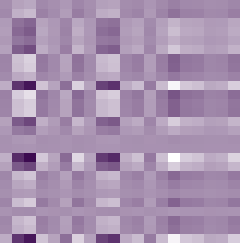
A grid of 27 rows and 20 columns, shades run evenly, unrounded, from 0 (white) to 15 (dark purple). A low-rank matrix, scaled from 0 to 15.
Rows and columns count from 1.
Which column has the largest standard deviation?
3
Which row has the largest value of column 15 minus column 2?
11
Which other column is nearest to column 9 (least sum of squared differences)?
2
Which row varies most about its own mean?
18
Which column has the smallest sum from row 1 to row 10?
15
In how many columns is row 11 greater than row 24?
14
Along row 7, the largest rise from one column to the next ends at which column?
4
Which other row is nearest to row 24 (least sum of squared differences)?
17
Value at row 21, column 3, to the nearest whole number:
5
